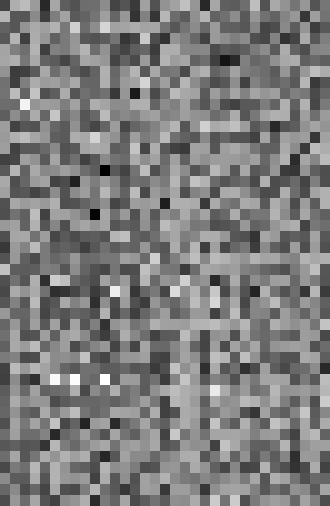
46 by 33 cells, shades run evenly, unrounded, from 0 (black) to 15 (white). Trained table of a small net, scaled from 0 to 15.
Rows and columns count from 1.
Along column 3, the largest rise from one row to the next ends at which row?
10
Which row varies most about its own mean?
27
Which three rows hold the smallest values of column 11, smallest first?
16, 42, 30
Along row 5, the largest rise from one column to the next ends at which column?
17
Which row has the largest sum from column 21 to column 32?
24
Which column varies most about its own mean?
11
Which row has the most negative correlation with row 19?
2
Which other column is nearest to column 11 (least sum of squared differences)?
29
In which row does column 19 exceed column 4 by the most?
35
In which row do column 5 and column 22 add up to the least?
26
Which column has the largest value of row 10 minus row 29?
3
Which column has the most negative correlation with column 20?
15
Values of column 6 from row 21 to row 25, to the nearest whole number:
8 4 5 6 7
